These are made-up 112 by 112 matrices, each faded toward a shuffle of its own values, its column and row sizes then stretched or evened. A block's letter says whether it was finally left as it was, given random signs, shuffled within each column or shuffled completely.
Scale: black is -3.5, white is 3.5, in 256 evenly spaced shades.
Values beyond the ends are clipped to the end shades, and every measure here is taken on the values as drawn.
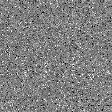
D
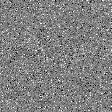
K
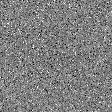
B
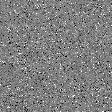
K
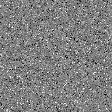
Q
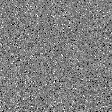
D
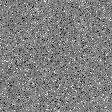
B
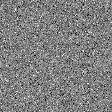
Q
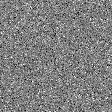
B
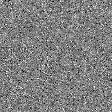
K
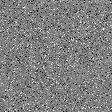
B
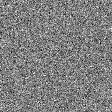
B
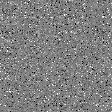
D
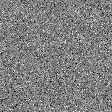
B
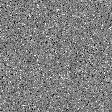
B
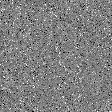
Q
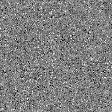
D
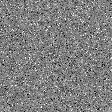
B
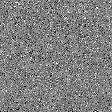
D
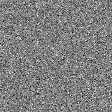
Q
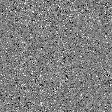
K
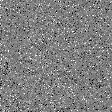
Q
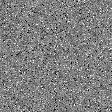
Q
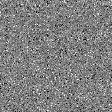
D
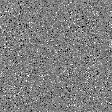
D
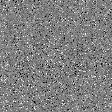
D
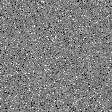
B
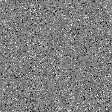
K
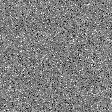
B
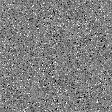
Q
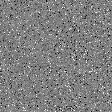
Q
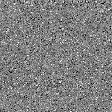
D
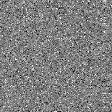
D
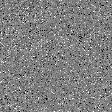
K
